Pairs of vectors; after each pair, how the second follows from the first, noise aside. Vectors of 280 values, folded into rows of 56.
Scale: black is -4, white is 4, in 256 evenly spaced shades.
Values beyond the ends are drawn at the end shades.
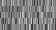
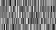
wrapped around, negated.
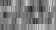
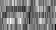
wrapped around, negated.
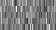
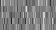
wrapped around, negated, partly zeroed.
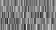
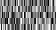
scaled up.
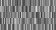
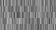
reversed, shrunk.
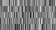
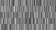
reversed, shrunk.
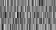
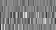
wrapped around, negated, partly zeroed.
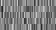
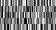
scaled up.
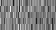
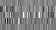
wrapped around, negated, partly zeroed.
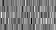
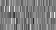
reversed, partly zeroed.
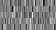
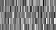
wrapped around, negated.
